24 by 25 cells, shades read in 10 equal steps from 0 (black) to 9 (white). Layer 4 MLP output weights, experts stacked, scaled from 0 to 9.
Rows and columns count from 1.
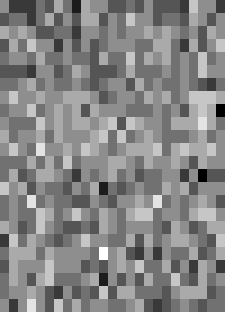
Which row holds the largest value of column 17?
17
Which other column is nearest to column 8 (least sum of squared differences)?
14
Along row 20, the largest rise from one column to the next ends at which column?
12
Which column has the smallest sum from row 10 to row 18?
3
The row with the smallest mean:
1
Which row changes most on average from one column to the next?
22
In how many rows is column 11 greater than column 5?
7
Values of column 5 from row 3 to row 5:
3 5 6
